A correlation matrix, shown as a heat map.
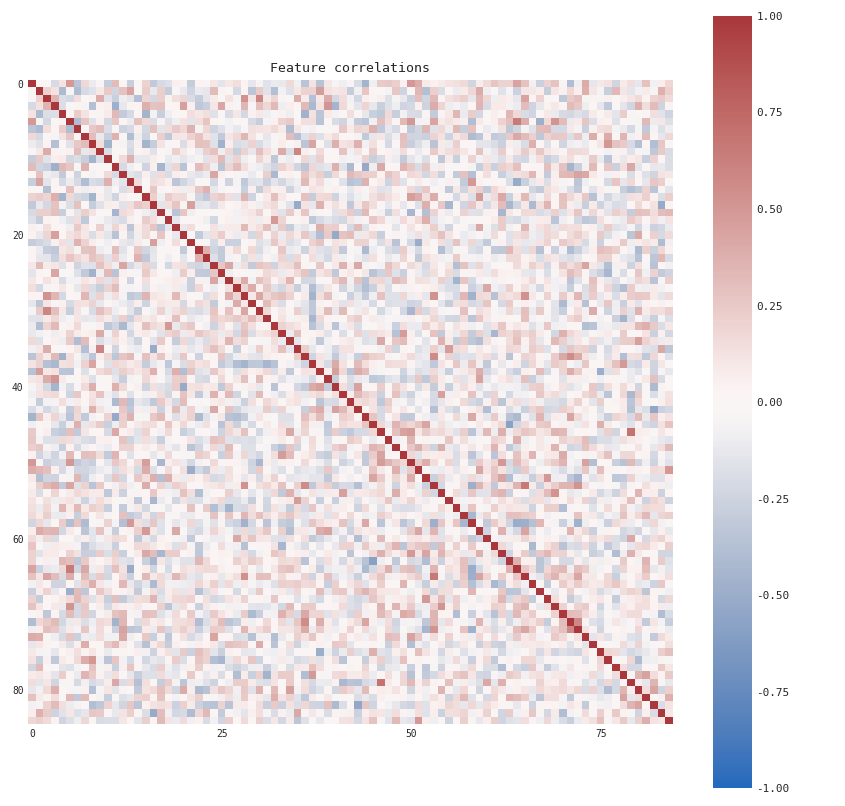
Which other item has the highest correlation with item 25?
3
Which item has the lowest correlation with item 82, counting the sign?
43
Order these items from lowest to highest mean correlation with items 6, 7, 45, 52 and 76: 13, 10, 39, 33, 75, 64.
10, 13, 39, 64, 33, 75
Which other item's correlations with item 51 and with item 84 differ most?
59
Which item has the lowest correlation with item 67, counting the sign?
5
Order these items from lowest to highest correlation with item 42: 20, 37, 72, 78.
37, 78, 72, 20
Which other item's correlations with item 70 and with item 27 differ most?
29
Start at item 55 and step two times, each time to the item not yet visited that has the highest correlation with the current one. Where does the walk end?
9
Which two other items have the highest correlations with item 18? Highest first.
32, 52
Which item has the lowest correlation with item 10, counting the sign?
8
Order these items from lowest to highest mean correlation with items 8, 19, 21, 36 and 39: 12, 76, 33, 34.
34, 12, 33, 76
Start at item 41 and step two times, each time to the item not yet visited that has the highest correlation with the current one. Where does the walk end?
69
